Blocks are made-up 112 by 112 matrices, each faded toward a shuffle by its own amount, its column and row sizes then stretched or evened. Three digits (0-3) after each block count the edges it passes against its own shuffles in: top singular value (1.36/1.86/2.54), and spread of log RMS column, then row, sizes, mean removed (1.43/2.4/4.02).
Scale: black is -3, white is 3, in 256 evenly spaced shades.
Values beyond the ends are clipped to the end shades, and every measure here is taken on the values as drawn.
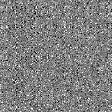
2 1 1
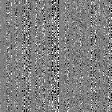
2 3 0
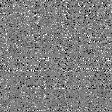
1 1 2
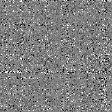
0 2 2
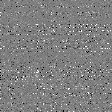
0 1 2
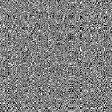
3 2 1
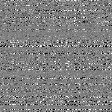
1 1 3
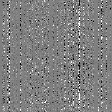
2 3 0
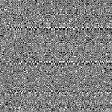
3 0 2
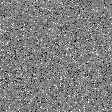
0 0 0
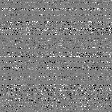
1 1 3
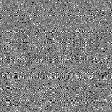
3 0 2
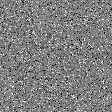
0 0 0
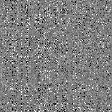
2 2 1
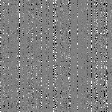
1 3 1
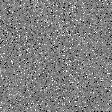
0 1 0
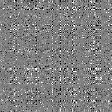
3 2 2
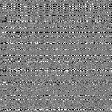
3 1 3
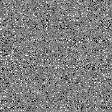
0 1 2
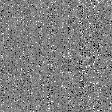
0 2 0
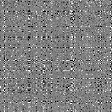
3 2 2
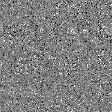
1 1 1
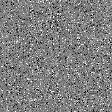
1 1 0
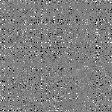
1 2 2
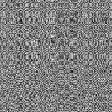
3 1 0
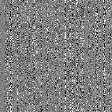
2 3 0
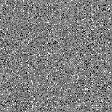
2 1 1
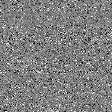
0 0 2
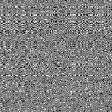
3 0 2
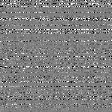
2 1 3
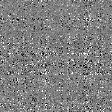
0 2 2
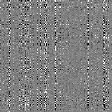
3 3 2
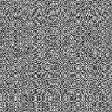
3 2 1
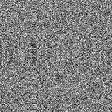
2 0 0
